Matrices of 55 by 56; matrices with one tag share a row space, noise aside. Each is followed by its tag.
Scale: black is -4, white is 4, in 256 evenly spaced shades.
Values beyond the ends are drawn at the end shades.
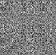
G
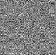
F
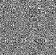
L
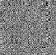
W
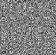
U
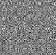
U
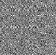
L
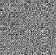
W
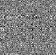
G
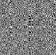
U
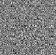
L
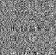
L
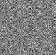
U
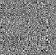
W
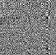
W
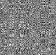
F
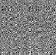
U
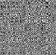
W
